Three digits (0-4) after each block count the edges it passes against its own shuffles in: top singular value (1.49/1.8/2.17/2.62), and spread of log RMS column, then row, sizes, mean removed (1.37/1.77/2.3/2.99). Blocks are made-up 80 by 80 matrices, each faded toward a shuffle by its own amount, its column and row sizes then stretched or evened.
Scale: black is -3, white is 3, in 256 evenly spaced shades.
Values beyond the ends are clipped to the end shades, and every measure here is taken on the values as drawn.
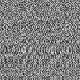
4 0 2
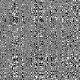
3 4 3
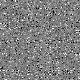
1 1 2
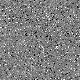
0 0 1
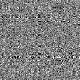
3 1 3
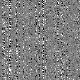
2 4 0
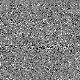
0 1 3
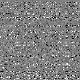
2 1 4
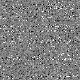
0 1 3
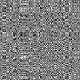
4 3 1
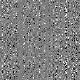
2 4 0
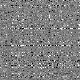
2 2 4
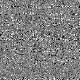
0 1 3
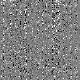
0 4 1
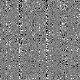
1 4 2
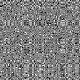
4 0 2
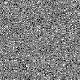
2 0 1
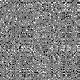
3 0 1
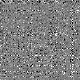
1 3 4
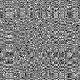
4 1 0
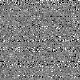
1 2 4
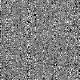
0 4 0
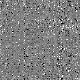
1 3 2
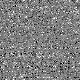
0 0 3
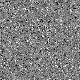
0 0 1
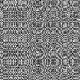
4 3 0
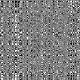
4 4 3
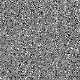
0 3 2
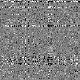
3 3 4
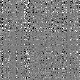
0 4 4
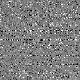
3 1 3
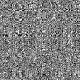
3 0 2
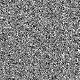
0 2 0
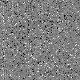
1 1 0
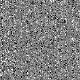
1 3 0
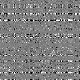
4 2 4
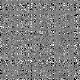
1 4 4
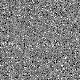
0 1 1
